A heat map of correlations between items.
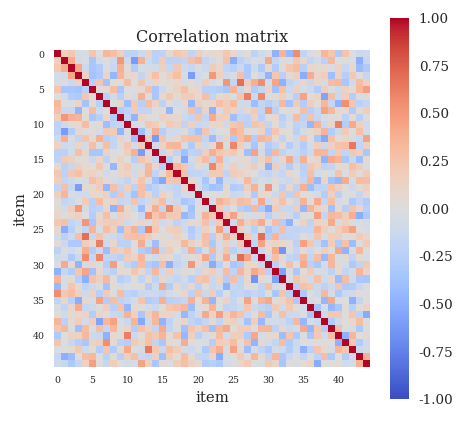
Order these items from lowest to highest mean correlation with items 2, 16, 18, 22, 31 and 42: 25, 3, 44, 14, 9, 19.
19, 44, 25, 14, 9, 3
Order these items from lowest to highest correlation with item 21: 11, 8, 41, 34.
34, 41, 8, 11
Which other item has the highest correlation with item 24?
4
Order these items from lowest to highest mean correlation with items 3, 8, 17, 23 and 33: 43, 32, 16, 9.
43, 32, 16, 9
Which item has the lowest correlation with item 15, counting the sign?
18
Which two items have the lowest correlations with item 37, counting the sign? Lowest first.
44, 18
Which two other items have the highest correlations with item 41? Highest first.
7, 18
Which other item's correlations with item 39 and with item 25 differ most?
1
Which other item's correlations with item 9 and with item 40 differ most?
10
